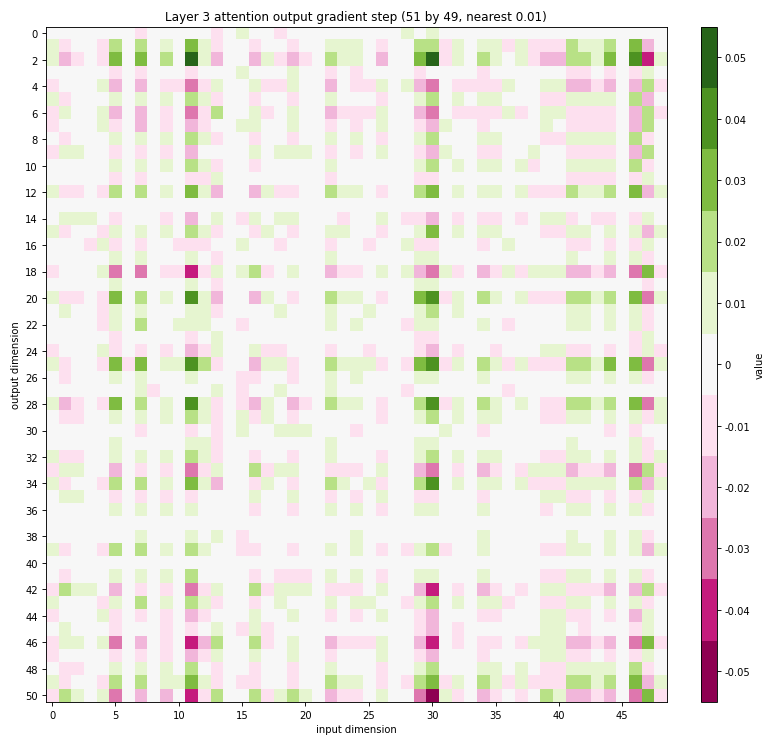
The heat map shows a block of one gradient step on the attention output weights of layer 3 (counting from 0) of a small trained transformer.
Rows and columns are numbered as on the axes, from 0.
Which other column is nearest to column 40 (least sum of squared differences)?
39
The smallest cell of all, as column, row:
30, 50
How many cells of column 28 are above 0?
4
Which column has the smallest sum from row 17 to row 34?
47
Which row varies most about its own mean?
2
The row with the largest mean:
25
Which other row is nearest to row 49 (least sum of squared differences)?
1
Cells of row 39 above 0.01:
4
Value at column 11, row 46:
-0.04
